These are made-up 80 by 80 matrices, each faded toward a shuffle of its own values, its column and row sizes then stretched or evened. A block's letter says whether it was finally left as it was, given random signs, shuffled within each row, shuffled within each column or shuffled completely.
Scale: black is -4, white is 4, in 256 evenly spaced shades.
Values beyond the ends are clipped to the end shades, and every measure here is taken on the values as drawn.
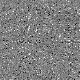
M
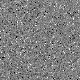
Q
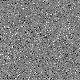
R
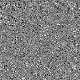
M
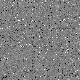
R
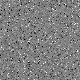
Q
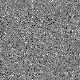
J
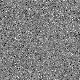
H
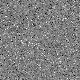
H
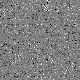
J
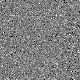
M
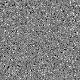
M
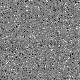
H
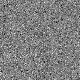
Q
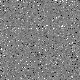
J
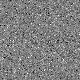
R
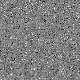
M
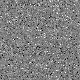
R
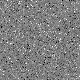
H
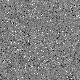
R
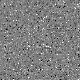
M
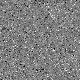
R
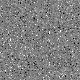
Q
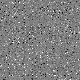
M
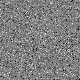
H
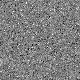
H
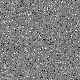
H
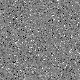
Q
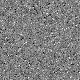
H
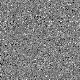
J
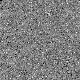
R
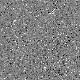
J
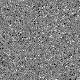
J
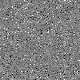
M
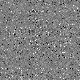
M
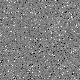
R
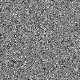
J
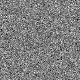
Q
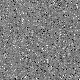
H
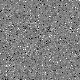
J
